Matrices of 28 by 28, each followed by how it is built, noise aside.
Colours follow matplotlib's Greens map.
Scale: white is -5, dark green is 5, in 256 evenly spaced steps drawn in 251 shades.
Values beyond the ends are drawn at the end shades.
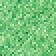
Hankel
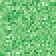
low rank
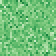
block diagonal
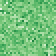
block diagonal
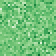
block diagonal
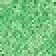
Hankel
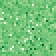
sparse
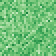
Hankel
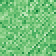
Hankel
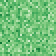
low rank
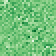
block diagonal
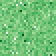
sparse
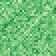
Hankel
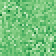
block diagonal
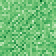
Hankel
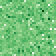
sparse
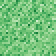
Hankel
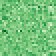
low rank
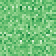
low rank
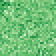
block diagonal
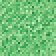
Hankel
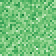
Hankel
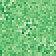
block diagonal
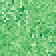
block diagonal
